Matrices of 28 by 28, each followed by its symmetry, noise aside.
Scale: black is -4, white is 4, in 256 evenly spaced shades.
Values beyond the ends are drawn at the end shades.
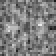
mirrored top to bottom.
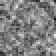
symmetric across the other diagonal.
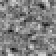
same after a half turn.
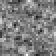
same after a half turn.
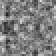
mirrored top to bottom.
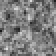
antisymmetric.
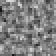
antisymmetric.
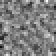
antisymmetric.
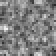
mirrored top to bottom.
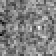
mirrored top to bottom.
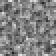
same after a half turn.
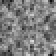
mirrored top to bottom.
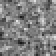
antisymmetric.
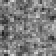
mirrored top to bottom.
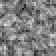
antisymmetric.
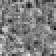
antisymmetric.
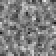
same after a half turn.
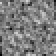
same after a half turn.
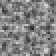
mirrored top to bottom.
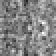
mirrored top to bottom.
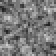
same after a half turn.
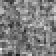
antisymmetric.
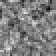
antisymmetric.
